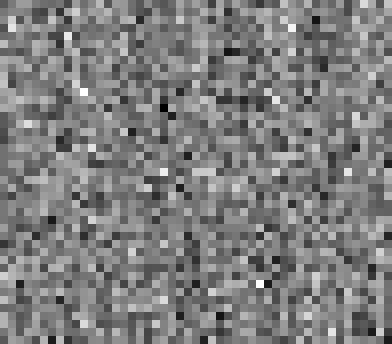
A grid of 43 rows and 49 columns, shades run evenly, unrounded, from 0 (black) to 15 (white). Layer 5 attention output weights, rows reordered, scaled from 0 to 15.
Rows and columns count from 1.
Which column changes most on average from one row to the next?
39
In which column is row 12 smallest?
23
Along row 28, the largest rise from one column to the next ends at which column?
12
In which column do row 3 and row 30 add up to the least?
5
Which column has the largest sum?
48
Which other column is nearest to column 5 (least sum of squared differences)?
15
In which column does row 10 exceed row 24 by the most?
47
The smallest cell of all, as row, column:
14, 21
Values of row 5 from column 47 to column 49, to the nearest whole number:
6 5 9
